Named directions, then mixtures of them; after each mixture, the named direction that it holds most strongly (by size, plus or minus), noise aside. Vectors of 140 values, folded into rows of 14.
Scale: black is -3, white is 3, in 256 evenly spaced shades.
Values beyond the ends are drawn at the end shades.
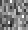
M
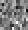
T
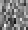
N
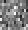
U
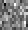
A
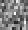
T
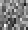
N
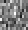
U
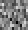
T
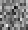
U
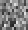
N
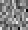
T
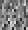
N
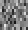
N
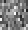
U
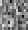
M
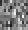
M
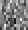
N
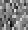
N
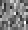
A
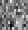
M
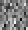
N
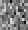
M
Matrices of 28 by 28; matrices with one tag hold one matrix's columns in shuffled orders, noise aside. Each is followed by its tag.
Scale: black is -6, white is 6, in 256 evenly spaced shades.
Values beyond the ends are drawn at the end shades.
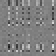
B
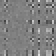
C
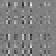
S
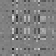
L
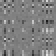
C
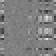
L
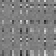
C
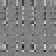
B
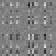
S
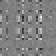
L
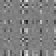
C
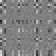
C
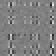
S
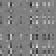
S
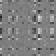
L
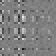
L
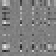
B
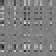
B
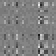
S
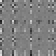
C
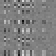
C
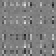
S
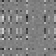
L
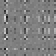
L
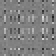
L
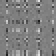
C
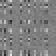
C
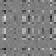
L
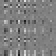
C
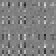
S
